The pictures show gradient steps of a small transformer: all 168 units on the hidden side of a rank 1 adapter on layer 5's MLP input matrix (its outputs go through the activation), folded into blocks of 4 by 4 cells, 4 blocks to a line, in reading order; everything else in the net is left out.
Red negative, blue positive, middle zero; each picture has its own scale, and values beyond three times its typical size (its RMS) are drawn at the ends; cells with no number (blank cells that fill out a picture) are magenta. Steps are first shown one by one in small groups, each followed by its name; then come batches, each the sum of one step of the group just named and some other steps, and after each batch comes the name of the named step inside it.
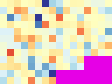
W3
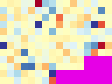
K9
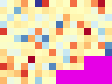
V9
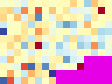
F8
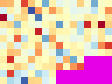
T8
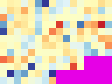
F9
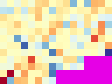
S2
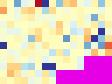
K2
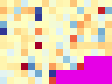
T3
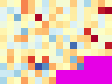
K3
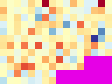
T3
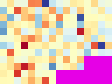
W3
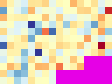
K9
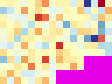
S2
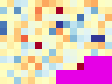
F8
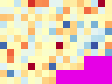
K9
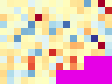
V9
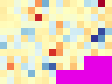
K2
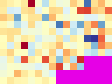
K3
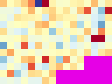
K3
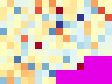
F8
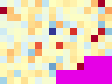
F8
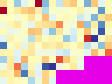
K2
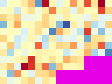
V9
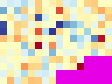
F8
